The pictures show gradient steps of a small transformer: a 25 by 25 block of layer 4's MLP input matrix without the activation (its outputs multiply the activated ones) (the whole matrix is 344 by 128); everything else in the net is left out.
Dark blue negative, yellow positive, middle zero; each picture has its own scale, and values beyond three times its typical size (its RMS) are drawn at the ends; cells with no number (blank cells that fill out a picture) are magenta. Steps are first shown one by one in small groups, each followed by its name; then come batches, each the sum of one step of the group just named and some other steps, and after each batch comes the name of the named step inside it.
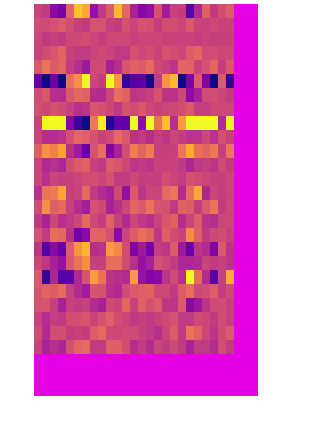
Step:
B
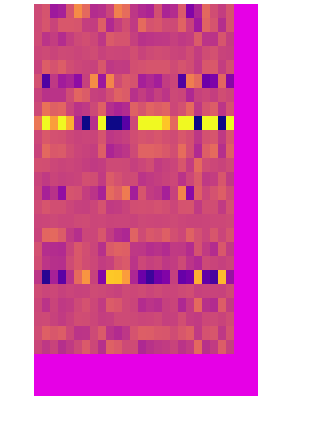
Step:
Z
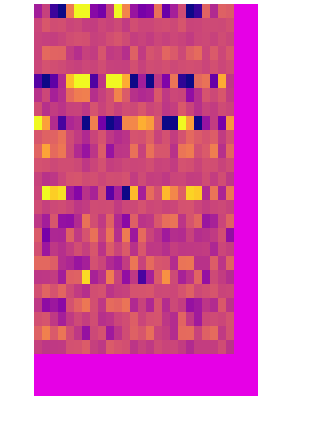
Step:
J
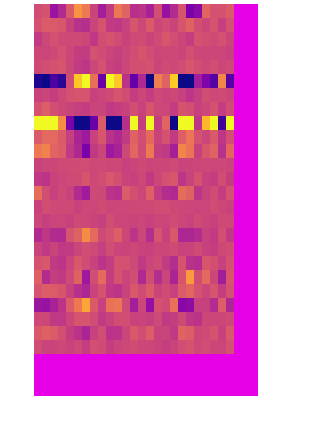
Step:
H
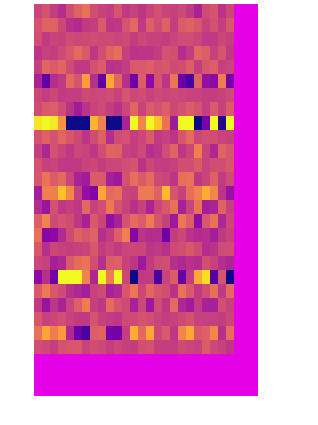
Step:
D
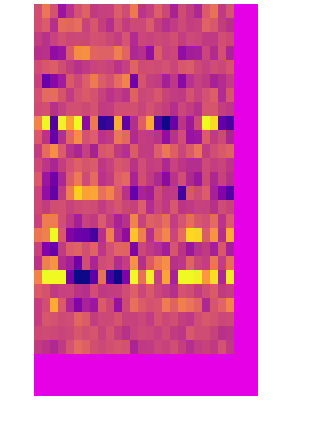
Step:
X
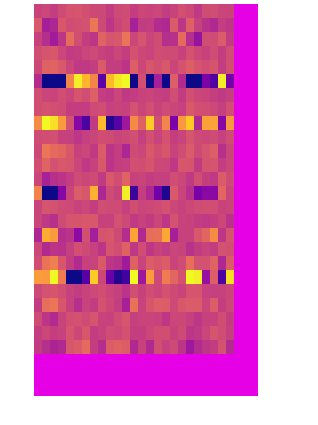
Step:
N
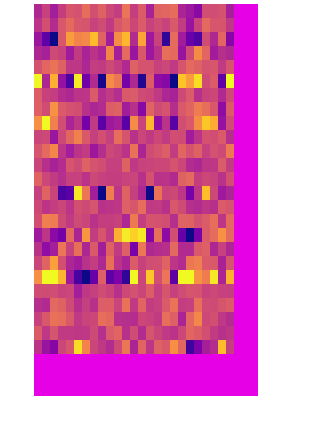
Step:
X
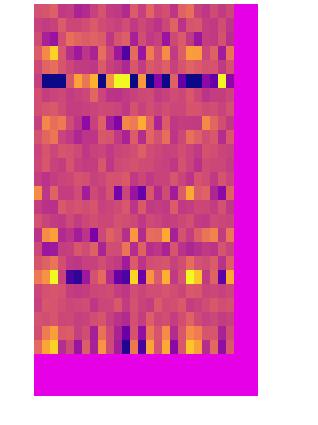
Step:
N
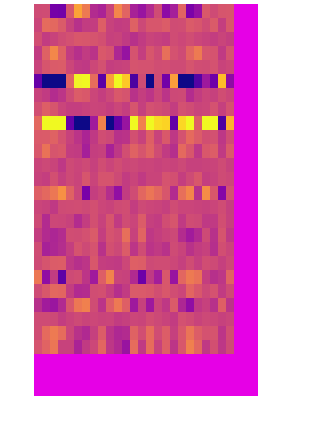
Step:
H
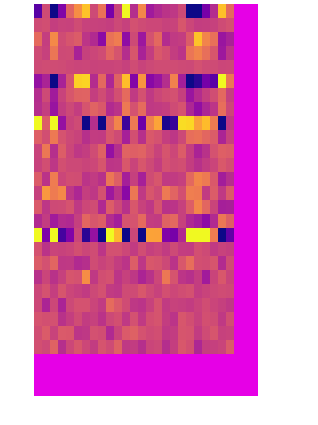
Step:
J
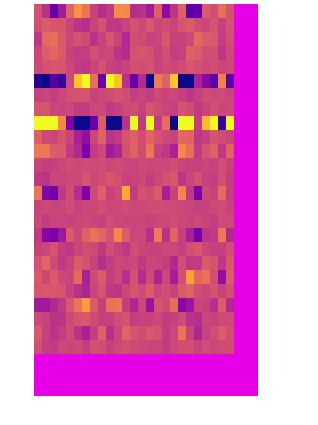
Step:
H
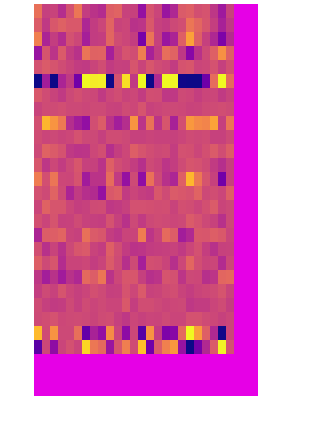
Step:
B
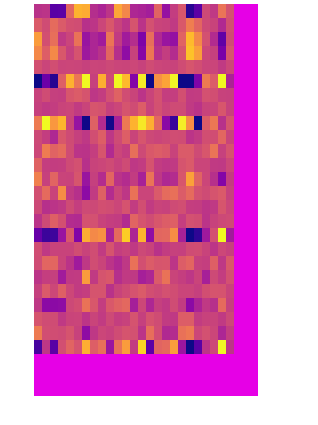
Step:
J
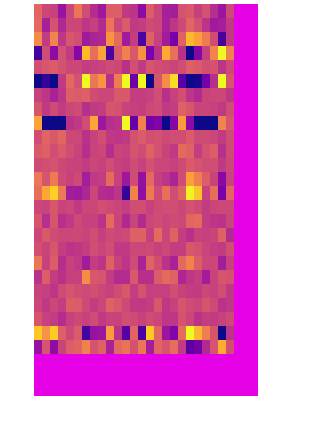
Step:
J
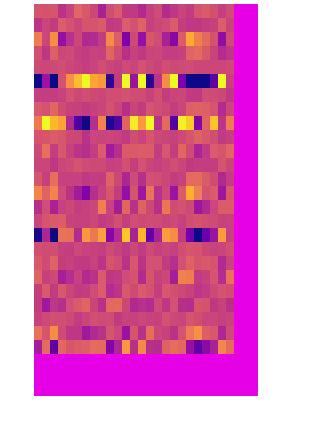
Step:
H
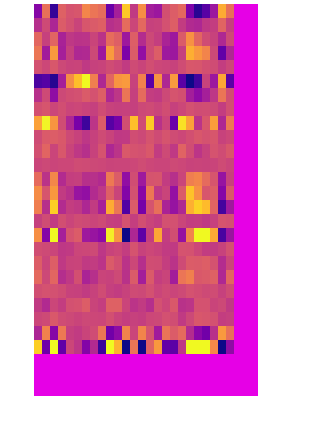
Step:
H
